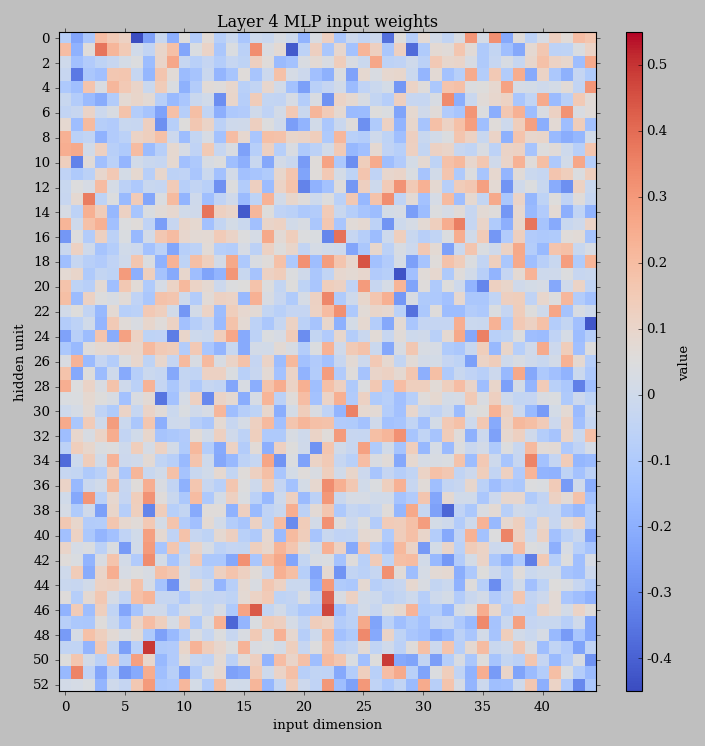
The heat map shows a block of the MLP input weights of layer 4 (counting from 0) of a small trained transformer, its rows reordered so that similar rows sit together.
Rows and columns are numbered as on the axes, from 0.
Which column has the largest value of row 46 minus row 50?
29
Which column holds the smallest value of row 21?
28
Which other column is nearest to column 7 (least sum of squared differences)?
11
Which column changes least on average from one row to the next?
31
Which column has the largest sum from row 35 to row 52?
22
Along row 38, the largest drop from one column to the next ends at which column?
7
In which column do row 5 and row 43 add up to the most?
32
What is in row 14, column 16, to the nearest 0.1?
0.2
